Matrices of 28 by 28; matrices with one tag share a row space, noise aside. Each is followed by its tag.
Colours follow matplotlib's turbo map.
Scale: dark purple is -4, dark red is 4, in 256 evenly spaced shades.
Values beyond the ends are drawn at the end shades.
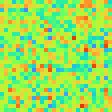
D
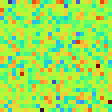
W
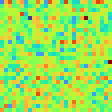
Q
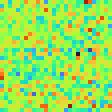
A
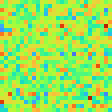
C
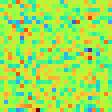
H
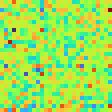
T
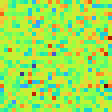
A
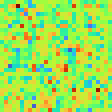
H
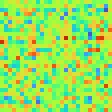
H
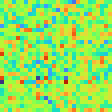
Q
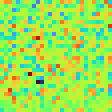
T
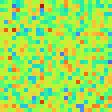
T
